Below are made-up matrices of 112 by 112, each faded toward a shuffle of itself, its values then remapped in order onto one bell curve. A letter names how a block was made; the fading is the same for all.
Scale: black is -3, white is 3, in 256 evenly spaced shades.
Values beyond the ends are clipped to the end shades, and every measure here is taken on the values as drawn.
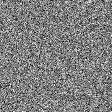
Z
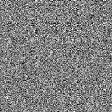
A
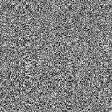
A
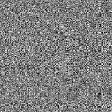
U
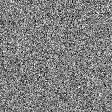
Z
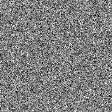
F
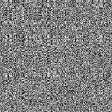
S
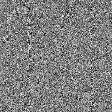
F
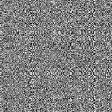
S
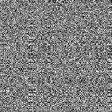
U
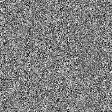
F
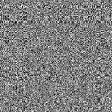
U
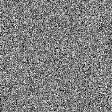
F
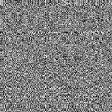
S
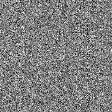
F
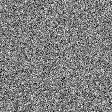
Z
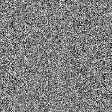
F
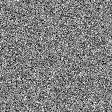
Z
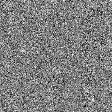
F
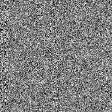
F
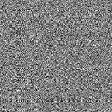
U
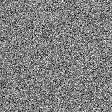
Z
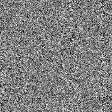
F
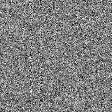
F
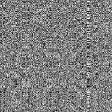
S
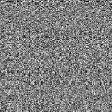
U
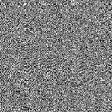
U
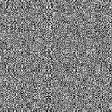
S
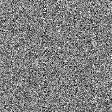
F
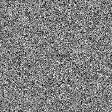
F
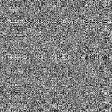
U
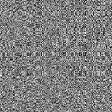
S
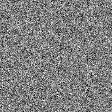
F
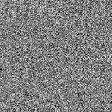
A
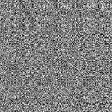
U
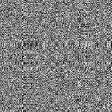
S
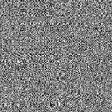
U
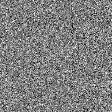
F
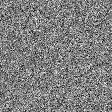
Z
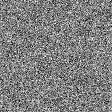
Z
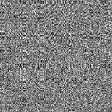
S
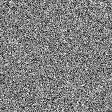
Z
